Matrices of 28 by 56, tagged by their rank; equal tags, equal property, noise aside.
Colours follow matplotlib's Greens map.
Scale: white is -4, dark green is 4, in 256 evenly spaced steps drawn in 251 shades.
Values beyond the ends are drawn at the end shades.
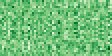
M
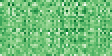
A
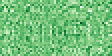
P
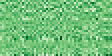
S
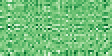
A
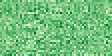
M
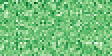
P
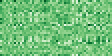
A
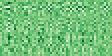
S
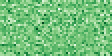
S
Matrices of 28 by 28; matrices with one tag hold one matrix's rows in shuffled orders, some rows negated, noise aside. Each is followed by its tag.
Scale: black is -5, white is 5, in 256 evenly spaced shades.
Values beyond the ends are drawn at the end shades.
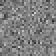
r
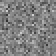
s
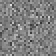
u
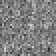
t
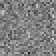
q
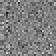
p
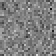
q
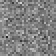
s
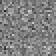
t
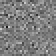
s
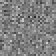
r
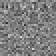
s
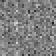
q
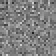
s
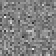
t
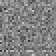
t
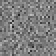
u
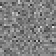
r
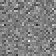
q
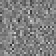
u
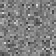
q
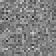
s
